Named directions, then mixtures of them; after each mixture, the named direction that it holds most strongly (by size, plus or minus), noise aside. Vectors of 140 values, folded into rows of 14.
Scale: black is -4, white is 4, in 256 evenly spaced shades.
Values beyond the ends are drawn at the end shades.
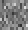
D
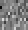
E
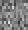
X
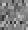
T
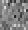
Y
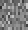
X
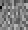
X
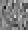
Y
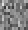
X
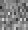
E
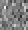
Y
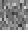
D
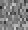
E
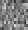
Y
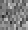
T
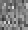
X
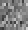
T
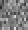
E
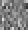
X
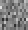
E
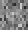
D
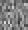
X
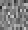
X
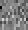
E
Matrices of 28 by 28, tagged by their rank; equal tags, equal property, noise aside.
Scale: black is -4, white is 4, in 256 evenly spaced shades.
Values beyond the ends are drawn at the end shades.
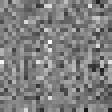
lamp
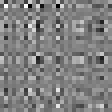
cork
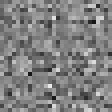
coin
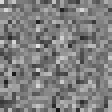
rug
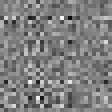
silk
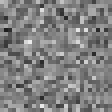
lamp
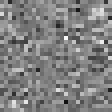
coin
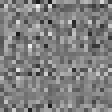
rug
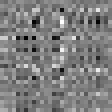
cork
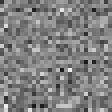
lamp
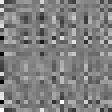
cork
